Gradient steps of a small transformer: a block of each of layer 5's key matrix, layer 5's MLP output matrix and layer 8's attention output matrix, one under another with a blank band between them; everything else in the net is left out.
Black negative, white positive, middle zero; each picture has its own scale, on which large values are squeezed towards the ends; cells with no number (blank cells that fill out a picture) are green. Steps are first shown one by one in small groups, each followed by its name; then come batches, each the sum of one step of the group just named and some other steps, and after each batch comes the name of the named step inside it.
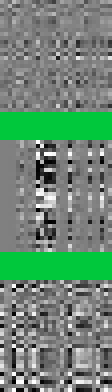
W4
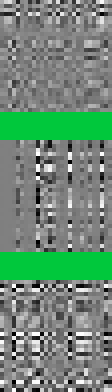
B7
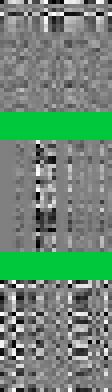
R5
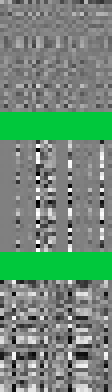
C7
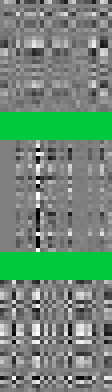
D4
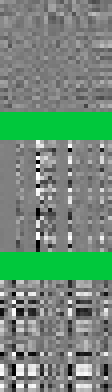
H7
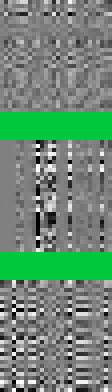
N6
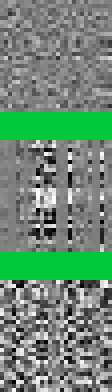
W4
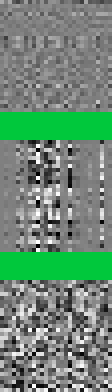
C7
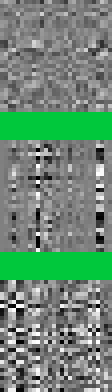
D4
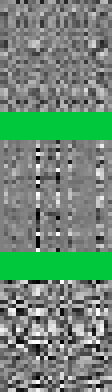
D4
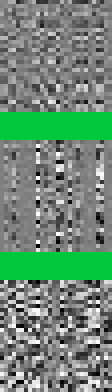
C7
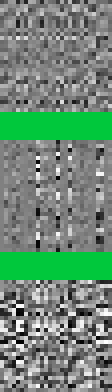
H7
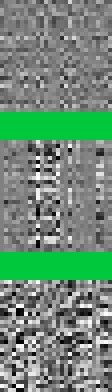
H7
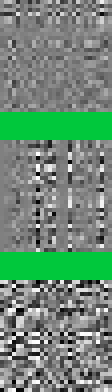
B7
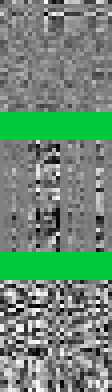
R5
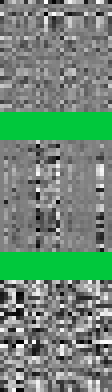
R5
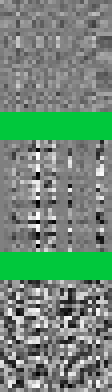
C7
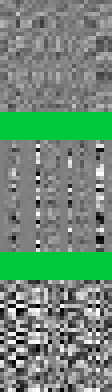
C7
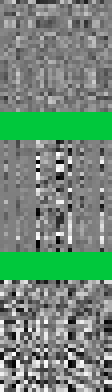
H7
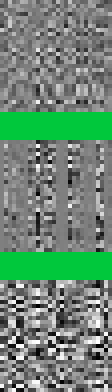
N6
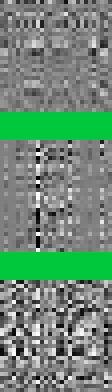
D4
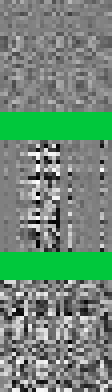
N6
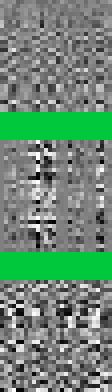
W4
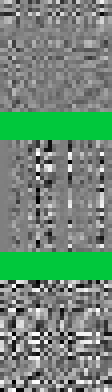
B7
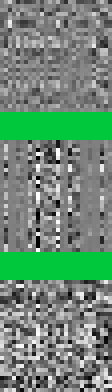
D4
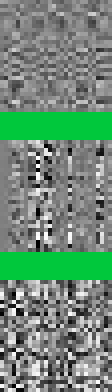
H7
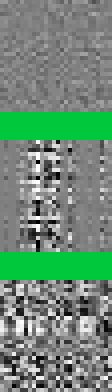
H7
